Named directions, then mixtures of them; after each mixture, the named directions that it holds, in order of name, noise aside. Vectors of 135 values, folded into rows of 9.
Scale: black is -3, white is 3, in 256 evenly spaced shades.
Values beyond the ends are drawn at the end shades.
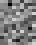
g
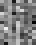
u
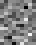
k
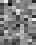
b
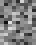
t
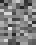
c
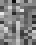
u.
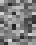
g, u.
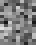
t, u.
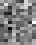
c, t, u.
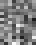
b, k, u.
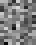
g, u.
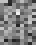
b, t.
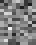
c.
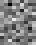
g.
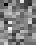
c, t.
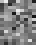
b, u.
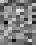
b, t, u.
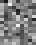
b.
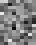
g, u.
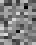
g, k, t.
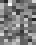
b.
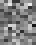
c, g.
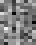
u.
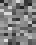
c.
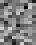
b, k, t.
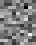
c, g, k.
